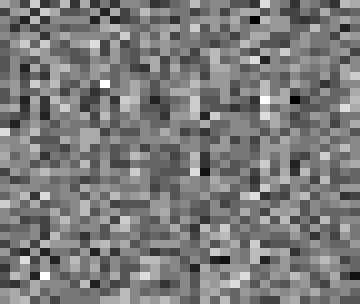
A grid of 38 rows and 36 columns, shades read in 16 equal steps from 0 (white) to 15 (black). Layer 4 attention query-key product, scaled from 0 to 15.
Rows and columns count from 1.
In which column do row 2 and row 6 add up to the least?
5
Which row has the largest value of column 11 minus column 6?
2
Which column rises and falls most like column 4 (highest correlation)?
35
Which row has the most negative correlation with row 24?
33
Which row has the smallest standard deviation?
37
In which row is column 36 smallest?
10
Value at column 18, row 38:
6
